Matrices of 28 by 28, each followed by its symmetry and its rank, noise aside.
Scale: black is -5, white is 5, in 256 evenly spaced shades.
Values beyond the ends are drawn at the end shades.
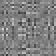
antisymmetric, rank two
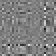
antisymmetric, rank two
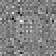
symmetric, rank four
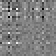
antisymmetric, rank two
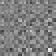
symmetric, rank two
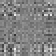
no symmetry, rank two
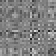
symmetric, rank two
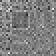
symmetric, rank four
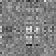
no symmetry, rank two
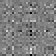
no symmetry, rank two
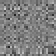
no symmetry, rank three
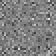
symmetric, rank four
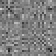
symmetric, rank three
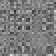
symmetric, rank three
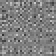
antisymmetric, rank four
